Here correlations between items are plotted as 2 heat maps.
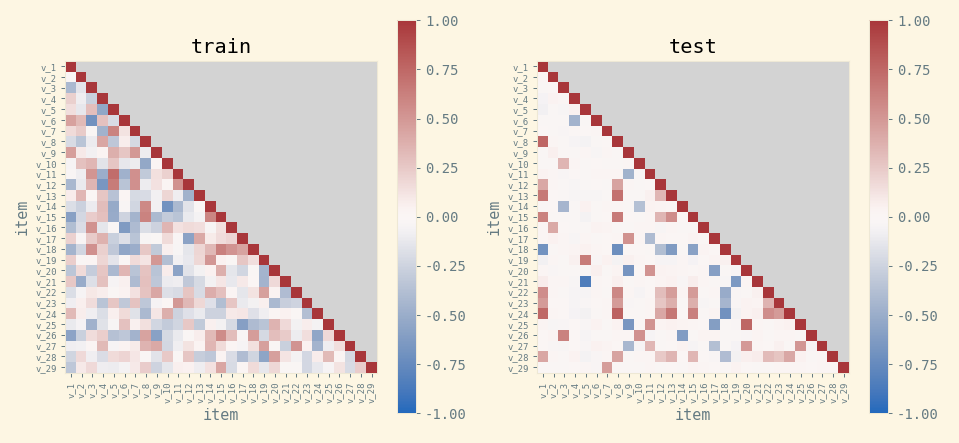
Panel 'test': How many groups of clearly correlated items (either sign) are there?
7
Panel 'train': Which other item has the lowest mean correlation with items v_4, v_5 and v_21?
v_2
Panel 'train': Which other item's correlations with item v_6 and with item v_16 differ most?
v_3
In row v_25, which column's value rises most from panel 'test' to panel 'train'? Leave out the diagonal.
v_9
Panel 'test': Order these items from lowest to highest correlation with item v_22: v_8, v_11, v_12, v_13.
v_11, v_12, v_13, v_8
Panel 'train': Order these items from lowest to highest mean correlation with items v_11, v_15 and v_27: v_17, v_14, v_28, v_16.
v_28, v_17, v_16, v_14
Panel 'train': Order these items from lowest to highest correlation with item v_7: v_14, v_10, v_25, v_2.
v_14, v_10, v_25, v_2
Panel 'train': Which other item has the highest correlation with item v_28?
v_20
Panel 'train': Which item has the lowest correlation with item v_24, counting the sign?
v_26
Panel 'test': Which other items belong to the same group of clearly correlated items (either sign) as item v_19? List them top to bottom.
v_5, v_21
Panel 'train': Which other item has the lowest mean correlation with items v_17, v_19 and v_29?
v_25
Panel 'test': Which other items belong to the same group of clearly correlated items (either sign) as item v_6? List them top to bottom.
v_4
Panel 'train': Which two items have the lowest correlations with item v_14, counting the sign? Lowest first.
v_10, v_5
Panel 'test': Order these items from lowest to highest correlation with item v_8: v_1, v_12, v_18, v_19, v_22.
v_18, v_19, v_12, v_22, v_1
